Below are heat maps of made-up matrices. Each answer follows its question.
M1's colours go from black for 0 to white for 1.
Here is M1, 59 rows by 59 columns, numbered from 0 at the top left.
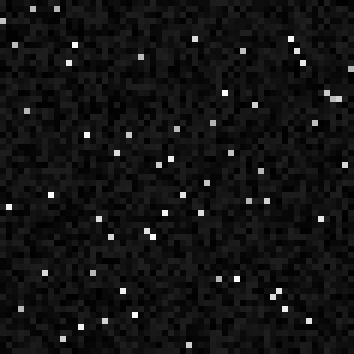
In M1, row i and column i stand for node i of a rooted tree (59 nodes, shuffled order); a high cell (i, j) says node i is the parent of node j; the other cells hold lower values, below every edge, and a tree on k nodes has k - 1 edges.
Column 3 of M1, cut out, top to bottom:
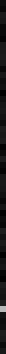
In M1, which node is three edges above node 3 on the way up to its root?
36
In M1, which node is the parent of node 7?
45
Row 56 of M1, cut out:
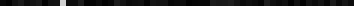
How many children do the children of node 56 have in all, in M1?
2
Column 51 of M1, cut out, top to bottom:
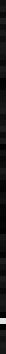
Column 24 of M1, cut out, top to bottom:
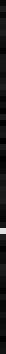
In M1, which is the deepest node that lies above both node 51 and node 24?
46
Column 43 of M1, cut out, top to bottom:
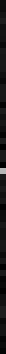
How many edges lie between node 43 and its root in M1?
7
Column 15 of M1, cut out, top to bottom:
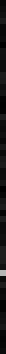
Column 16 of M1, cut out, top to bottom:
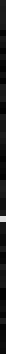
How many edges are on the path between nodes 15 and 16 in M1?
9
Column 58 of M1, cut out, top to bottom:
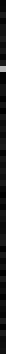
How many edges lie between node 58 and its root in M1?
8
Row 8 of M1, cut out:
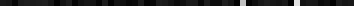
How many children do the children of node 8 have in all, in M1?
1
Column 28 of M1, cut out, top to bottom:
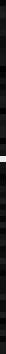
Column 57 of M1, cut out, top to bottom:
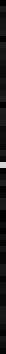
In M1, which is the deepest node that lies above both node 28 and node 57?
27
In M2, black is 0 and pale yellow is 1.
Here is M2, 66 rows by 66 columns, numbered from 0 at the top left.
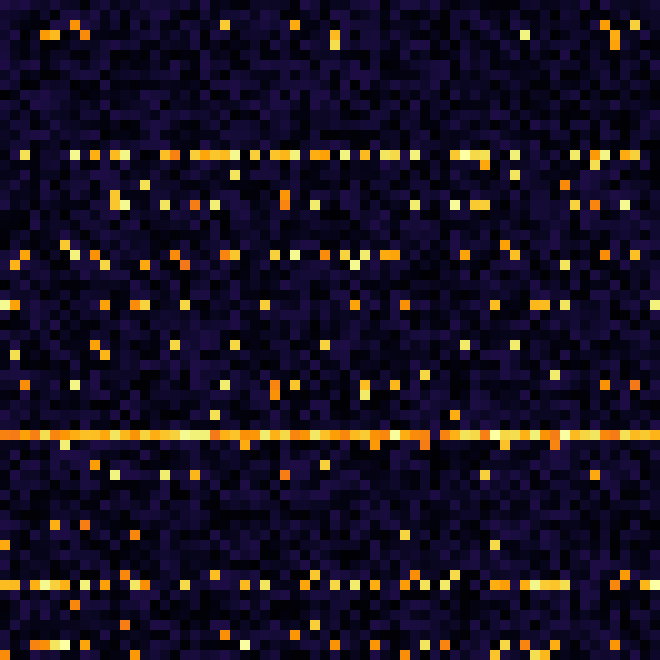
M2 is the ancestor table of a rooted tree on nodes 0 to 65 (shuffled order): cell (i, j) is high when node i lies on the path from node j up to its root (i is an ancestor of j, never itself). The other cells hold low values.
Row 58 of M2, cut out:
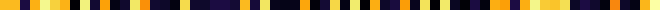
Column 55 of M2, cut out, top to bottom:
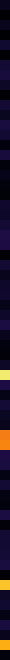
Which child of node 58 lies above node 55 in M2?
64
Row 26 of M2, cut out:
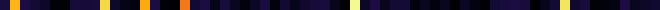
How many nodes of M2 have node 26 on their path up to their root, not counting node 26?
6
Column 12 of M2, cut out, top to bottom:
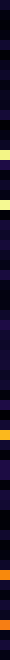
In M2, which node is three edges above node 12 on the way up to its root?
20
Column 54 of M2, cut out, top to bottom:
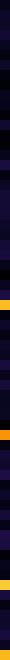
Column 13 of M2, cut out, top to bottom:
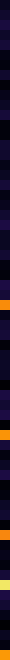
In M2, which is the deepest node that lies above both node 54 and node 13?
65
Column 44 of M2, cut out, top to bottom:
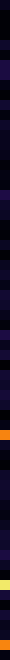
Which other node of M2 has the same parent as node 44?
3
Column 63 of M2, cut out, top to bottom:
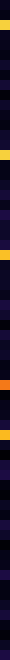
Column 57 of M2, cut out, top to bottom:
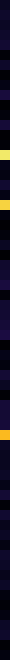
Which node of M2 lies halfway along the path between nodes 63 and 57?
25
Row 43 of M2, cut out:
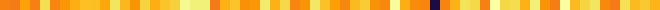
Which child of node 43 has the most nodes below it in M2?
15
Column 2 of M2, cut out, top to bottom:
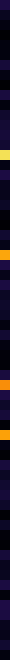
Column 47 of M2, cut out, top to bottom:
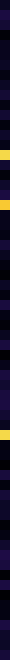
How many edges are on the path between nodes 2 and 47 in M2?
5
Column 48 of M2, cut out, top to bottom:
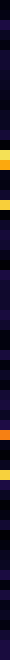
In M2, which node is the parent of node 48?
16
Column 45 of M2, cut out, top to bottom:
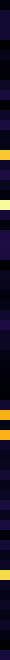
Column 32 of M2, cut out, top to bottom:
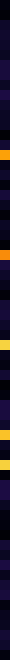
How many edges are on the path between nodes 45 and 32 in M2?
8
